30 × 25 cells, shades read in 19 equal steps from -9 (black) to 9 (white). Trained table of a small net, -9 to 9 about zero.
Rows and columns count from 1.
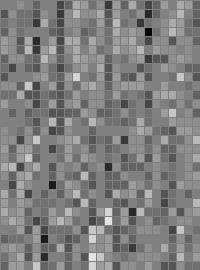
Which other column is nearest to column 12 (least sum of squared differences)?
13
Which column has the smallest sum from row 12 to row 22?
14
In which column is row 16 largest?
5
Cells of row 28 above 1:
6
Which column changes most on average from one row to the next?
7
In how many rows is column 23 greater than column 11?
19
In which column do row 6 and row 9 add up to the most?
10
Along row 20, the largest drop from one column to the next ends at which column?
12
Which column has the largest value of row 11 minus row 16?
3
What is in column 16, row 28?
-2
